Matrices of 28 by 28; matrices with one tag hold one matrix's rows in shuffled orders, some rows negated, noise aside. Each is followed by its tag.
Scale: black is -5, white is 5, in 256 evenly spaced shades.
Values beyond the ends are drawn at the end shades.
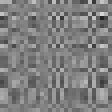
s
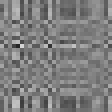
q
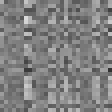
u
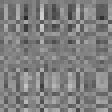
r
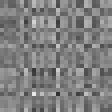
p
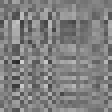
q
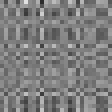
r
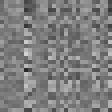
u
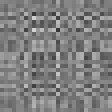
p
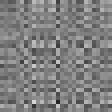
p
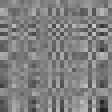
s
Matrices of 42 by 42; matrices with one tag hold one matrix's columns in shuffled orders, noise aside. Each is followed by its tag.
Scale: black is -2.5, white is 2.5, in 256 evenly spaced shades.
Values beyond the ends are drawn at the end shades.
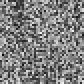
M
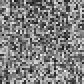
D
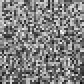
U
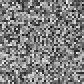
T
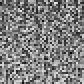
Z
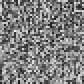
D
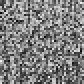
U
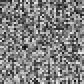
D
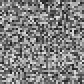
T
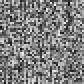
M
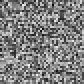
T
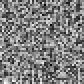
M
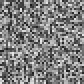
M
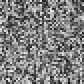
D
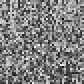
U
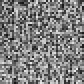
D
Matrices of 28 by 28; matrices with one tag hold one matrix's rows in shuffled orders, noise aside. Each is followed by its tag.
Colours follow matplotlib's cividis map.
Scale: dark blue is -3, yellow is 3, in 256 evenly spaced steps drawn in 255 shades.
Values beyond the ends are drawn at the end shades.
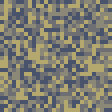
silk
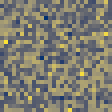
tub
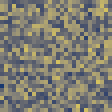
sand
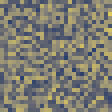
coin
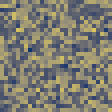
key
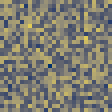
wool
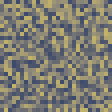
tub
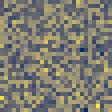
sand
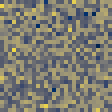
tub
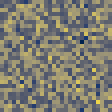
tub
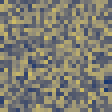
sand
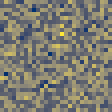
tub
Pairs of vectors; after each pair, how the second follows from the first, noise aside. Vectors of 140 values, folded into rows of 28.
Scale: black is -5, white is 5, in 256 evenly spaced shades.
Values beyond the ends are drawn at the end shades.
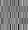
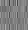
reversed, shrunk.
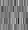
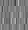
partly zeroed.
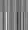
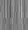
reversed, shrunk.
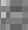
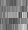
reversed.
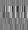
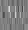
partly zeroed.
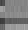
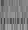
partly zeroed.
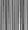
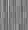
reversed, shrunk.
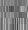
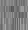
shrunk.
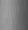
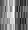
wrapped around, negated, scaled up.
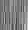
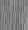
shrunk.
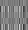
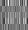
reversed.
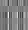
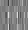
partly zeroed.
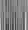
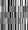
wrapped around, negated, scaled up.
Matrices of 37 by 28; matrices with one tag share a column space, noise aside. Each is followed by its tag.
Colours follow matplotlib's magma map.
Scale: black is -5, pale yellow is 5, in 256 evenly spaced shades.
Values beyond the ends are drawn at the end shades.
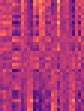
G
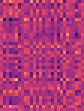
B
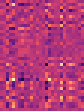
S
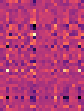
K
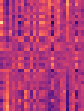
G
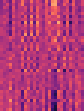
G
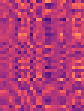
B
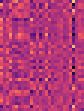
B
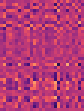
S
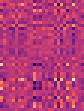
S
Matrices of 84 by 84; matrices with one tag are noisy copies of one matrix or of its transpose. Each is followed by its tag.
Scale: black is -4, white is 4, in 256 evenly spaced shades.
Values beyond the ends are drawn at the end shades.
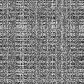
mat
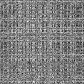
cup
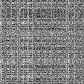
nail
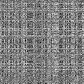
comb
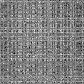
cup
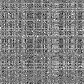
comb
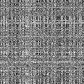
mat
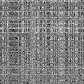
nail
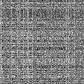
nail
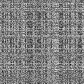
comb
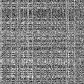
nail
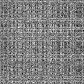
cup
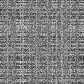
mat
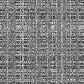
mat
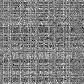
comb
